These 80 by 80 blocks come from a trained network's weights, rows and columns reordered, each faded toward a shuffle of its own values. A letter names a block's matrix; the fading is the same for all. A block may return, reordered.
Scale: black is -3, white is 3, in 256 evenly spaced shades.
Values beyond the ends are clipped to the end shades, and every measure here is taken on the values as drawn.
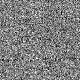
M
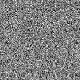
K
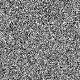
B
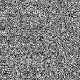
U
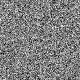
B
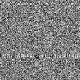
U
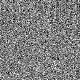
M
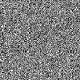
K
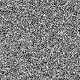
B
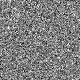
B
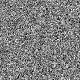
B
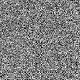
K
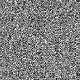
K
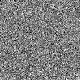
B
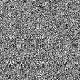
K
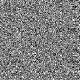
K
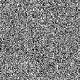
K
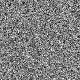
B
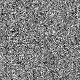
M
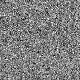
M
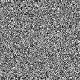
U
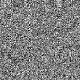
K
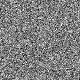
B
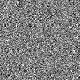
K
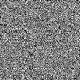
U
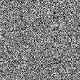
U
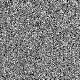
M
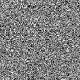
U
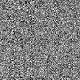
K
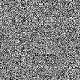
U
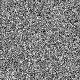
B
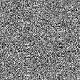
K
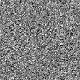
K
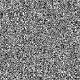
K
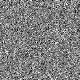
M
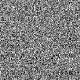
K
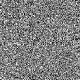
U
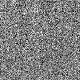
M
